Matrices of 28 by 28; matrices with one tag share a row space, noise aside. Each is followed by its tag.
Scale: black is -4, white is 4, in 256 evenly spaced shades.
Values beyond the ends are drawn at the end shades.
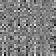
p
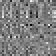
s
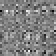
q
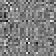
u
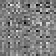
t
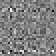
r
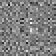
s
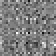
q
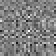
q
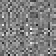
s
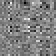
t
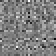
q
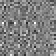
p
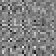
r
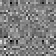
u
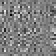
p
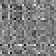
r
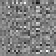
t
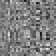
t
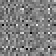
s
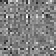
u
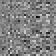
t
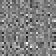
s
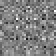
q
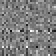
s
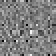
s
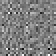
s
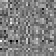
u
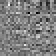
t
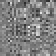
t
